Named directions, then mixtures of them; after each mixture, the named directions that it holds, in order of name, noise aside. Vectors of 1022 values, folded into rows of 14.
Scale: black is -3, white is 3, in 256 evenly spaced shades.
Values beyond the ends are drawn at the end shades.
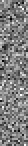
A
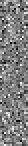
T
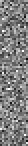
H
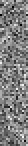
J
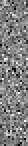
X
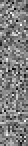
J, X.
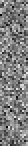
H, J.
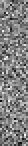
A, H, X.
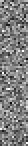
H.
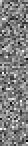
H.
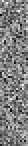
H, J.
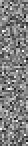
H.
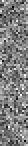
A, J.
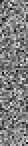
H.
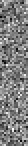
A, J, T.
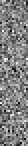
T, X.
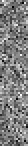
A, J, X.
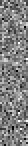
H, T, X.
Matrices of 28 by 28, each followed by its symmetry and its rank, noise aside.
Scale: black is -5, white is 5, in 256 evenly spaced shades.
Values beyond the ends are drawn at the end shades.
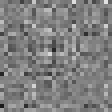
antisymmetric, rank four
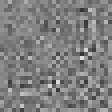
symmetric, rank four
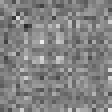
symmetric, rank four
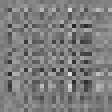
no symmetry, rank two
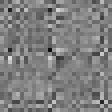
symmetric, rank two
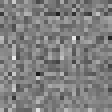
antisymmetric, rank four
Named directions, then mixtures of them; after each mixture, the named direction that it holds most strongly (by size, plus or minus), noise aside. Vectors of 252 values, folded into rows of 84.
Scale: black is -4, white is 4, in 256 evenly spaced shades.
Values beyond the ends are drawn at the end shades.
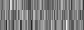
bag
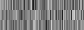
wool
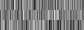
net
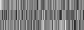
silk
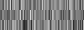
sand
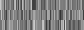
net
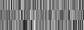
sand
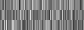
sand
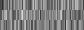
bag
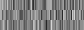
wool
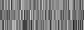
sand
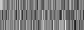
silk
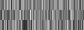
sand
